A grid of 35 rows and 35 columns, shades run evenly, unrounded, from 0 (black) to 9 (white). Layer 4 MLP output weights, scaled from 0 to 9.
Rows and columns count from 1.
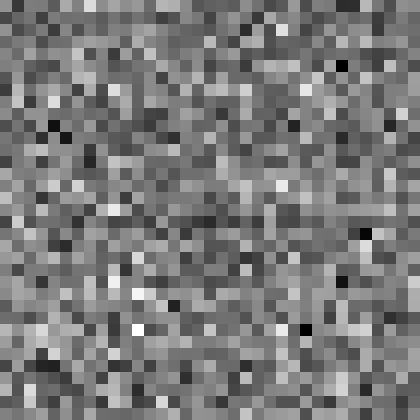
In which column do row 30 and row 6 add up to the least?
29
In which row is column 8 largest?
1
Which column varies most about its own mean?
10
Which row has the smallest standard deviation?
2
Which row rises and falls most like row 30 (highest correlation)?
24
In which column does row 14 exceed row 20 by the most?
31
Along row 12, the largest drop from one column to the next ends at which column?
6
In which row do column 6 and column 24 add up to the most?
28
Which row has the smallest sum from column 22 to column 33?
5
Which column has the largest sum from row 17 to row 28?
12
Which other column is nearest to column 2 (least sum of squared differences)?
35
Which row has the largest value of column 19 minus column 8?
14
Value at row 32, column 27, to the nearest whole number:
4
